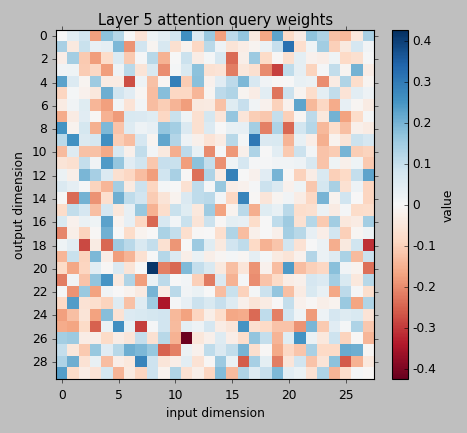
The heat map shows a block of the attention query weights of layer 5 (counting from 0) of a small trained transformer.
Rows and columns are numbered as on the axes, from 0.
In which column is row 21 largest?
4
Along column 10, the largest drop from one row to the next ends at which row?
5
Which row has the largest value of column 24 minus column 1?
20
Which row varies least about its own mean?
13
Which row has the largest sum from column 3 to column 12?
11
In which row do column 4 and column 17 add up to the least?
18
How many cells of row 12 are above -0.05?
20
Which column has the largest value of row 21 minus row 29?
24
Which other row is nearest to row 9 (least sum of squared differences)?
8
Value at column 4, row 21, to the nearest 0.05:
0.25
